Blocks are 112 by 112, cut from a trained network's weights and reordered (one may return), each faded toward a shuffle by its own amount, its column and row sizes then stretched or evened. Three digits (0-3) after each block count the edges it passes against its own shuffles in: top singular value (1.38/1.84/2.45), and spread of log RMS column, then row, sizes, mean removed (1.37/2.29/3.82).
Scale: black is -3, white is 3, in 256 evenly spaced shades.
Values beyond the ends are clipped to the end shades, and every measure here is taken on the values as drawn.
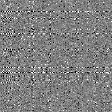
3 2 2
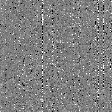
2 2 0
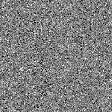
1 1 0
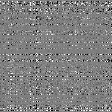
1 2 3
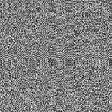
3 1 0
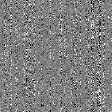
0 3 1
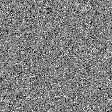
0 0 1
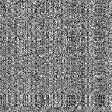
3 0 2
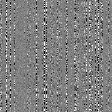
2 3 0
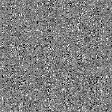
0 2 1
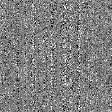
1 2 0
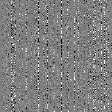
1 3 0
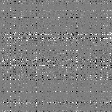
1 2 3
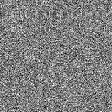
2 0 0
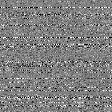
2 0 3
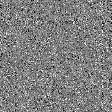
1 1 0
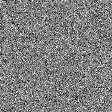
0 1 0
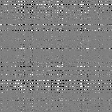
2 2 3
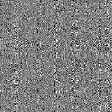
2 2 1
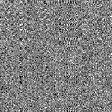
3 1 1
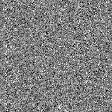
1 1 0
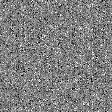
1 1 1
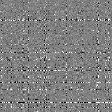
2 2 2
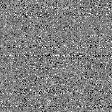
0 1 2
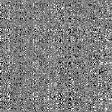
2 2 2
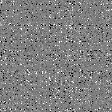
0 2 2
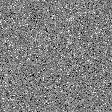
0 0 0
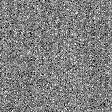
1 0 0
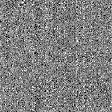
1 1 1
